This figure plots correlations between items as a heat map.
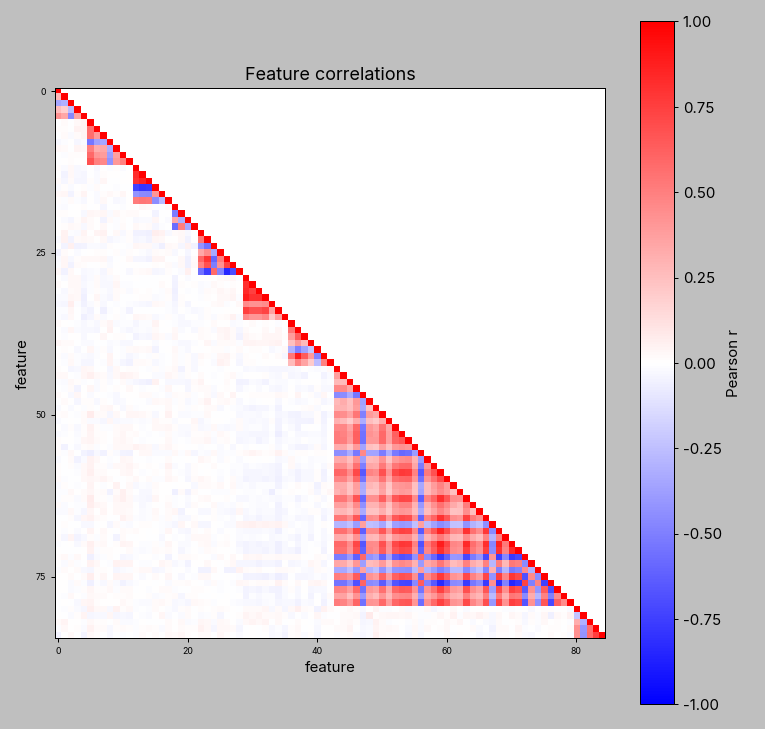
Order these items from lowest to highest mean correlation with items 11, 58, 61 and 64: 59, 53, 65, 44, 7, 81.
81, 7, 65, 44, 53, 59
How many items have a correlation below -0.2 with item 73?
6
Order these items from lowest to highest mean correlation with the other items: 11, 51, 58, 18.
18, 11, 51, 58
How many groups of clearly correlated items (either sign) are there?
9
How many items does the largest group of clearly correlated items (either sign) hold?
37
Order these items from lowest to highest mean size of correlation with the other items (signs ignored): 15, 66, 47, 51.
15, 51, 47, 66
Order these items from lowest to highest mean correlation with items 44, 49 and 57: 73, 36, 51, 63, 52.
36, 51, 73, 52, 63
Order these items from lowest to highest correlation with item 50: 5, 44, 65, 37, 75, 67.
67, 37, 5, 65, 44, 75
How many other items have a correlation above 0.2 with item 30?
6
